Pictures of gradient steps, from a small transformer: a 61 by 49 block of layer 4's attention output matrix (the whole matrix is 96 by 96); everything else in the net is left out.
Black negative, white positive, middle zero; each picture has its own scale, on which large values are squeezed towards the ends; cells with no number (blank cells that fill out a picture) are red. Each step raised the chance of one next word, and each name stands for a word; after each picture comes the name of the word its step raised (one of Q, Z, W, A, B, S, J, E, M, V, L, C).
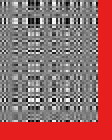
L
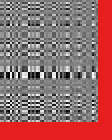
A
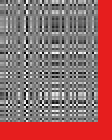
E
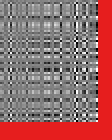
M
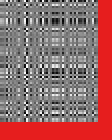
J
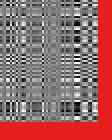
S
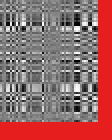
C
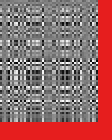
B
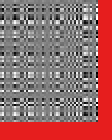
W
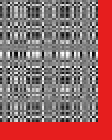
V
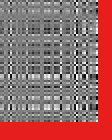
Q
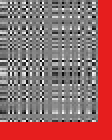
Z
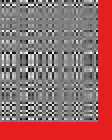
E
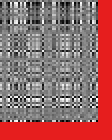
L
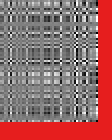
Z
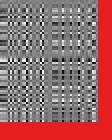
B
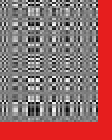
S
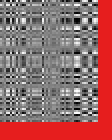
J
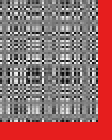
Z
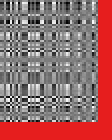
L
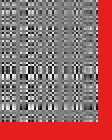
Q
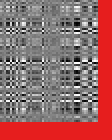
B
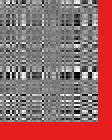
A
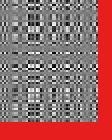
V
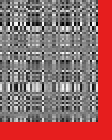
C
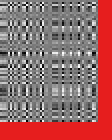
V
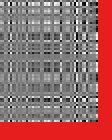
L
